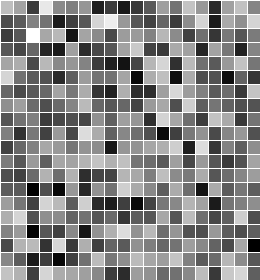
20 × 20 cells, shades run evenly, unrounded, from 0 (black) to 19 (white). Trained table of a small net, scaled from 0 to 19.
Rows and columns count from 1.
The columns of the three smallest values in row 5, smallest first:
10, 9, 14
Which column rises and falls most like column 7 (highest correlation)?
5
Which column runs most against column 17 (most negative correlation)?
16
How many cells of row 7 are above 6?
14
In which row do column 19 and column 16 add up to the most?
20
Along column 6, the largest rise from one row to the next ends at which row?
4
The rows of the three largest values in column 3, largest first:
3, 18, 12
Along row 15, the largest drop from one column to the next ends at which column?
8
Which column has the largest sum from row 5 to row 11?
13
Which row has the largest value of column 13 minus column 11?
6
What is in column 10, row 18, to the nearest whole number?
7
